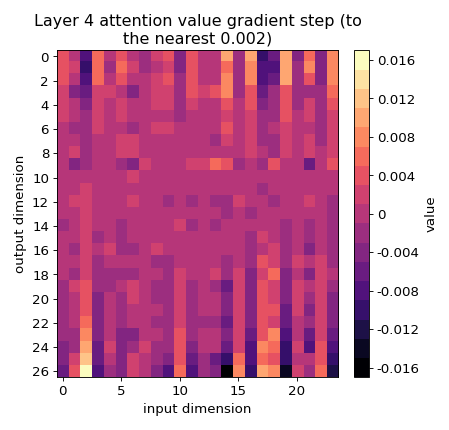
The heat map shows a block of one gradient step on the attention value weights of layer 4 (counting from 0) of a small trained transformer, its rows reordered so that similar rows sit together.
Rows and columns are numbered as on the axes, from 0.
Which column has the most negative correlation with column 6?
13
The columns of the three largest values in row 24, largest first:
2, 17, 18
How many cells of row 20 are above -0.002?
13
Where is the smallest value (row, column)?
26, 14
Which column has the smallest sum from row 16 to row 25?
19
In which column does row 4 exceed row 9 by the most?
21
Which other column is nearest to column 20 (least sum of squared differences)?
7
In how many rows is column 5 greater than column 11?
8
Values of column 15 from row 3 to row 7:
-0.002 0 0 0 0
